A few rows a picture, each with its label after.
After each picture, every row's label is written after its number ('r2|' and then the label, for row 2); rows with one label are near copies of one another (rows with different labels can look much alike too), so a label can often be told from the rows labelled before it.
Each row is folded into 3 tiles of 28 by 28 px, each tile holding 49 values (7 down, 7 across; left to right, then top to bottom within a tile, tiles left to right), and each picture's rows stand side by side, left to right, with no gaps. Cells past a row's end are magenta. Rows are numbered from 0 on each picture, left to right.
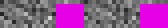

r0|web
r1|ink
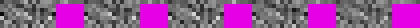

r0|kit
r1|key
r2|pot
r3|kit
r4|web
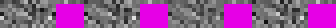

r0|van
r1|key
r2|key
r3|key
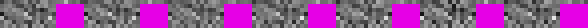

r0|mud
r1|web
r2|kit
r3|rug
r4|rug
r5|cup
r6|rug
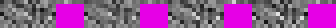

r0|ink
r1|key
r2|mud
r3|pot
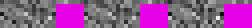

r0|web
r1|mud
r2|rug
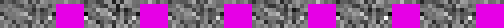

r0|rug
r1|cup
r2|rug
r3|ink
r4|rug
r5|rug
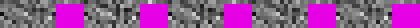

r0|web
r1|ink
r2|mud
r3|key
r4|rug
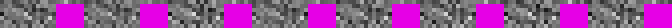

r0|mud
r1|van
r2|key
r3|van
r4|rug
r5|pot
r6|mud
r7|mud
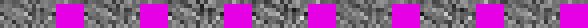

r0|pot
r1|key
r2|cup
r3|van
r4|kit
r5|mud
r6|key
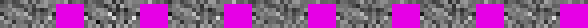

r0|van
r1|pot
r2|mud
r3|van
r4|kit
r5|cup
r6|rug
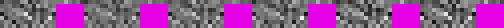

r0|pot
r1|rug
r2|kit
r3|rug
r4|van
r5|pot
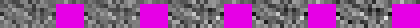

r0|cup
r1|kit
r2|kit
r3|web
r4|web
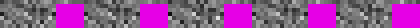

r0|kit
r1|kit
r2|key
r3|web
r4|mud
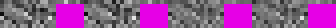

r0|mud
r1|key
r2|kit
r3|rug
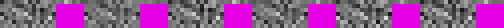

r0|ink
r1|kit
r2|ink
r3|pot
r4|kit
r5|ink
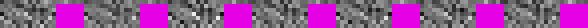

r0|kit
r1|key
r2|pot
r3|cup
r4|web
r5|mud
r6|ink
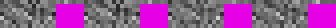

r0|cup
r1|cup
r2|rug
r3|mud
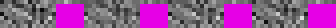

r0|ink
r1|cup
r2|key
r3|web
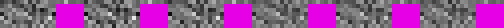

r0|van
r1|web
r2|key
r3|key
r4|key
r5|cup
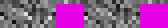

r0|pot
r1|cup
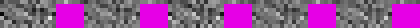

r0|web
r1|ink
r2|kit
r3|mud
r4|pot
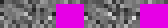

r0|rug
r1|pot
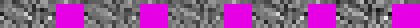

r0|mud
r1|key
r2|ink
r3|pot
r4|van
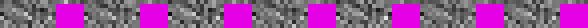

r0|mud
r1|kit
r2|key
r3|kit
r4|van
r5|kit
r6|pot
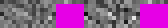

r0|ink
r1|mud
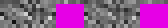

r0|pot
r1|kit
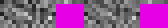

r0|ink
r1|web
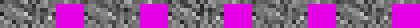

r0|key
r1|mud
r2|cup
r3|rug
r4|key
